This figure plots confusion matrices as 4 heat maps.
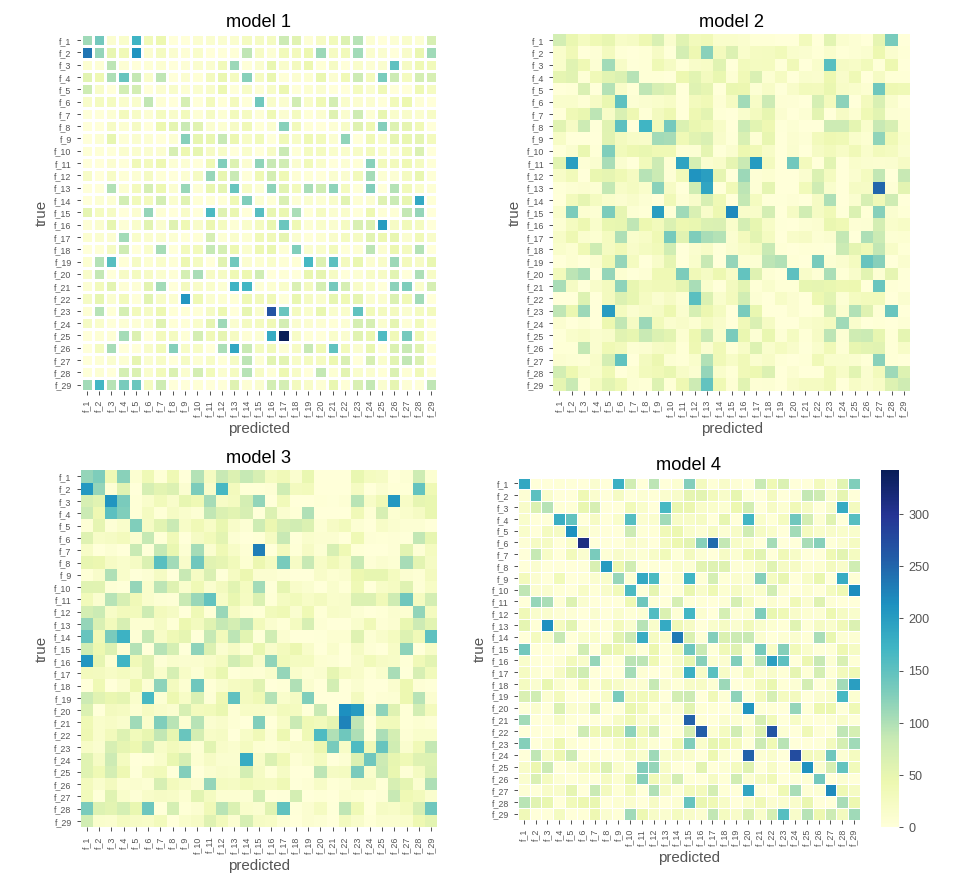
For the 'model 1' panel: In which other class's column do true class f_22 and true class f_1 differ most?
f_9
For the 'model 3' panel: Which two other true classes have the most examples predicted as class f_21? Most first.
f_23, f_22
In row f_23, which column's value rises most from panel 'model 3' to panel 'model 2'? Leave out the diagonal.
f_5
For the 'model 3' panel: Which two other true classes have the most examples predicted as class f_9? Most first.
f_22, f_25
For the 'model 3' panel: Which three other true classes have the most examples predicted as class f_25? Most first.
f_23, f_20, f_22
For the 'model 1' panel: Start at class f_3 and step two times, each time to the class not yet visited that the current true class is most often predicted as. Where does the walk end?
f_13
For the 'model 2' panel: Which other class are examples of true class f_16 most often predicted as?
f_7
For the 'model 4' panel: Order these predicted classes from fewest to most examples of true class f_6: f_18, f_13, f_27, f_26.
f_27, f_13, f_18, f_26
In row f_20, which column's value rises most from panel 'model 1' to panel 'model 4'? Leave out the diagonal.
f_24
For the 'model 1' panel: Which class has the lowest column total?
f_8
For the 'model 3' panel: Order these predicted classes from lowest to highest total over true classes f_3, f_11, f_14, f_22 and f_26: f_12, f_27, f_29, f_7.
f_12, f_7, f_27, f_29
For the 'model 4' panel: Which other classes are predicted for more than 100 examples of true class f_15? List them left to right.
f_1, f_21, f_23
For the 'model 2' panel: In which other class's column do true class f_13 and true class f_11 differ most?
f_27
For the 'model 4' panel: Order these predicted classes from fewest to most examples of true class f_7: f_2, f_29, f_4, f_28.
f_4, f_29, f_28, f_2
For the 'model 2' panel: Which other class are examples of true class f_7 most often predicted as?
f_4
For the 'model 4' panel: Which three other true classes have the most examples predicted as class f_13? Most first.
f_3, f_4, f_12
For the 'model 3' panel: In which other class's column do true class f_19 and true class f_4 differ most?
f_6
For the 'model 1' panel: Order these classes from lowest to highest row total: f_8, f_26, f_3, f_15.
f_3, f_8, f_15, f_26
